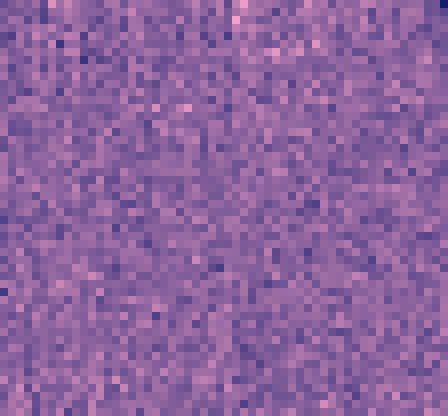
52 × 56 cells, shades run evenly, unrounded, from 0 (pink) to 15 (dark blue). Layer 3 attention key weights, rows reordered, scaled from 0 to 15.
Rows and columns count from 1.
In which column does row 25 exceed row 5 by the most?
5
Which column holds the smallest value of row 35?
12
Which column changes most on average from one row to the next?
9
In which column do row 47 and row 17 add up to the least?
21
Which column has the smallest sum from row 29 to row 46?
29
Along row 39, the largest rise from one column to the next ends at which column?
4
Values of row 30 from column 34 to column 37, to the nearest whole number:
9 9 6 7
